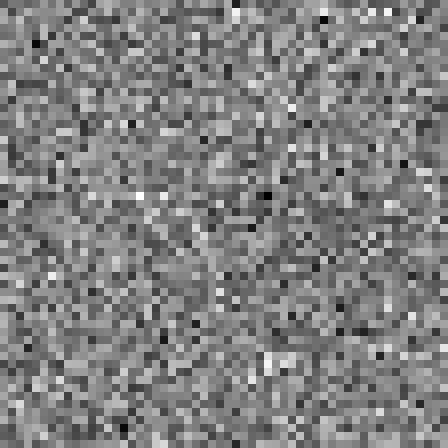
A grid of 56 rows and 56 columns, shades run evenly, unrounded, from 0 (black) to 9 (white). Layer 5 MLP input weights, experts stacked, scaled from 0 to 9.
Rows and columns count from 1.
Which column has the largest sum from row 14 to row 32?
14
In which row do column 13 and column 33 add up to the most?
7
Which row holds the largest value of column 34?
46
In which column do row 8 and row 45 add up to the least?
20
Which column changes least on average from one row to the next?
50
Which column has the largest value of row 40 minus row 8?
52
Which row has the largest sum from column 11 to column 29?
25
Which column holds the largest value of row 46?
34
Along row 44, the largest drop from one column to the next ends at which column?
4
